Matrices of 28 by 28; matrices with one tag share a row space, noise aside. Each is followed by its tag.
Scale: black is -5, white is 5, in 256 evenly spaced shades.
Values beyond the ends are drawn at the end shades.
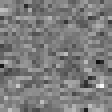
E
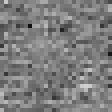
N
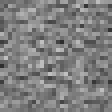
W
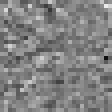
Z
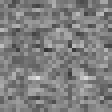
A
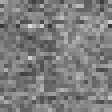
W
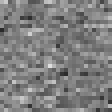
W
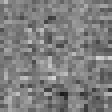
W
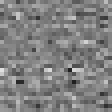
A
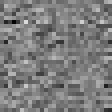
Z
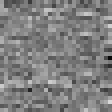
N
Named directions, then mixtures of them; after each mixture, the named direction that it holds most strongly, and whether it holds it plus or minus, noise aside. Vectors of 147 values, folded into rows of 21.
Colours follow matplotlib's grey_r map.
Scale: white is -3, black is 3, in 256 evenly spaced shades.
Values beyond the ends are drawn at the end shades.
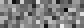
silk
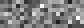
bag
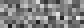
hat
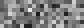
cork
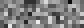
hat, minus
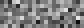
silk, minus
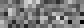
hat, plus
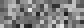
cork, plus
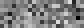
cork, minus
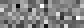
hat, plus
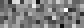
silk, minus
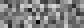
hat, plus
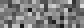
cork, minus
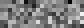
bag, plus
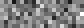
silk, plus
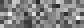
cork, plus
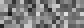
cork, minus
